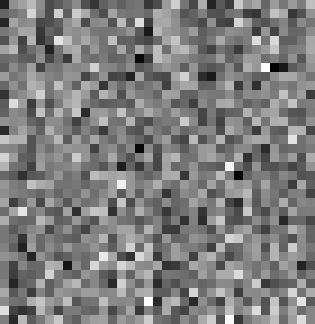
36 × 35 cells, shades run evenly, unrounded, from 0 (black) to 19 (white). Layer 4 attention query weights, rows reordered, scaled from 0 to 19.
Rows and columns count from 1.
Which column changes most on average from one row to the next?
16
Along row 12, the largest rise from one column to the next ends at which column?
2
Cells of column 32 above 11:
6
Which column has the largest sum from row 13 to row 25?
1
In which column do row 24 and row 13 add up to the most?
28
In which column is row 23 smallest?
27
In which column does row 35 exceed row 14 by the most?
5
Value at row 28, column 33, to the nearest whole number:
15
